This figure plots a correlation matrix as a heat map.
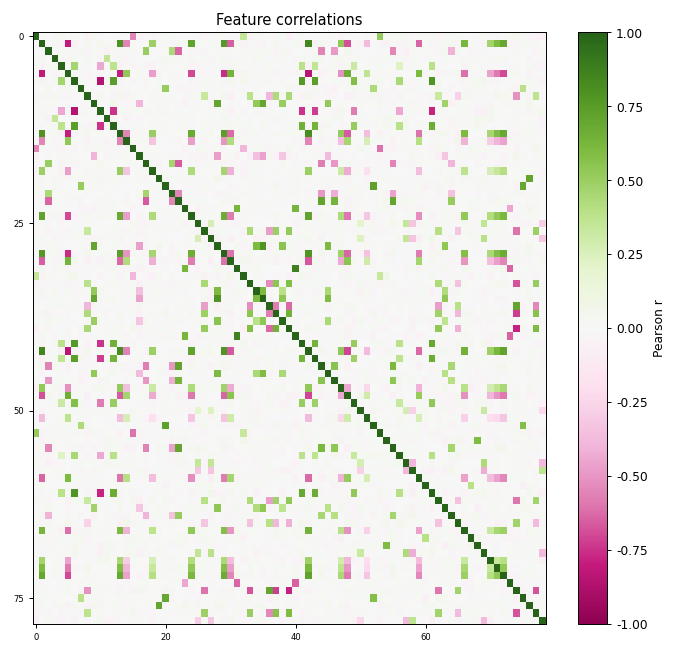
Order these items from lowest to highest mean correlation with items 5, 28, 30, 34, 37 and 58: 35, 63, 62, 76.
76, 62, 63, 35
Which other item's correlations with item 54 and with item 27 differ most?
68
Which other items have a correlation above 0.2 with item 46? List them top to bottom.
22, 44, 55, 64
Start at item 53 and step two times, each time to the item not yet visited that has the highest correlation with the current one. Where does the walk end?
32
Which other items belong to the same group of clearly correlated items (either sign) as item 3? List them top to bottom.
11
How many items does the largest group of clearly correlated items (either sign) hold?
17
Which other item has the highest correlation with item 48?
5
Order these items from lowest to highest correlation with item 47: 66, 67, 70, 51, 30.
30, 51, 67, 70, 66
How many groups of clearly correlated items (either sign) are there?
13
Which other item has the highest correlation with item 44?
22
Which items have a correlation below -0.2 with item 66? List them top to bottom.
5, 14, 30, 48, 51, 59
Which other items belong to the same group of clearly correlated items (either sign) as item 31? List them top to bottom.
23, 40, 73
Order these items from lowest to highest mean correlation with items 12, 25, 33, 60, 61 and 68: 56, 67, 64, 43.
64, 67, 56, 43
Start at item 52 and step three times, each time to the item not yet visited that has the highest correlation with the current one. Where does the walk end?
7
